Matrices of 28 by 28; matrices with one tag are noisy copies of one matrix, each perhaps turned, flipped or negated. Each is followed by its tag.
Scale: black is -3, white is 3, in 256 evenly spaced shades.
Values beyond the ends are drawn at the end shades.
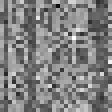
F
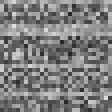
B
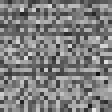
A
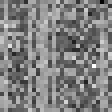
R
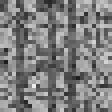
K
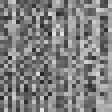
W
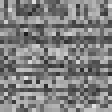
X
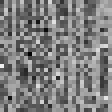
W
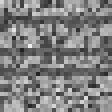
K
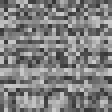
X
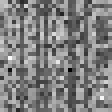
X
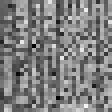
W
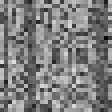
F
